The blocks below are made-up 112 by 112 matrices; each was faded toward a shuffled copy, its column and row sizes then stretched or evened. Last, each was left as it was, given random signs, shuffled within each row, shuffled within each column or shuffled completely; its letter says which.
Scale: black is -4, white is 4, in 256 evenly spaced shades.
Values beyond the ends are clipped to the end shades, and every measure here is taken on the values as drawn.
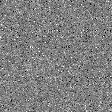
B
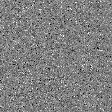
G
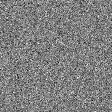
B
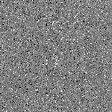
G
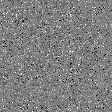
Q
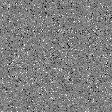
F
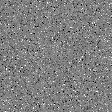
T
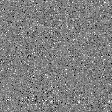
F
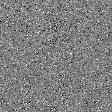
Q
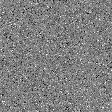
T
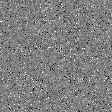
Q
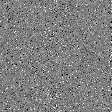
G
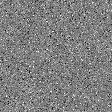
T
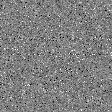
B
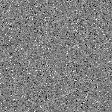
Q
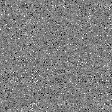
F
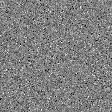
T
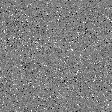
B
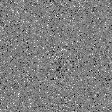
F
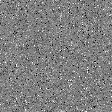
G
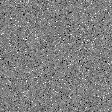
G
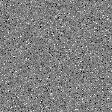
G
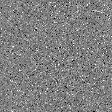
Q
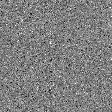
G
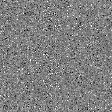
F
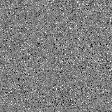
Q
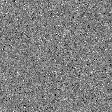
B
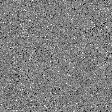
Q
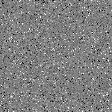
Q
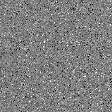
F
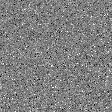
B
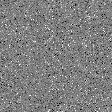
G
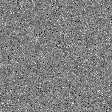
T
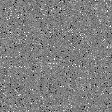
F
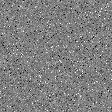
T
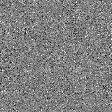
F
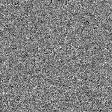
B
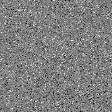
Q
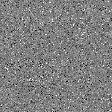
F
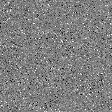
B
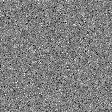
T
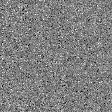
G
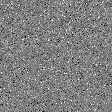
T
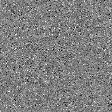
F
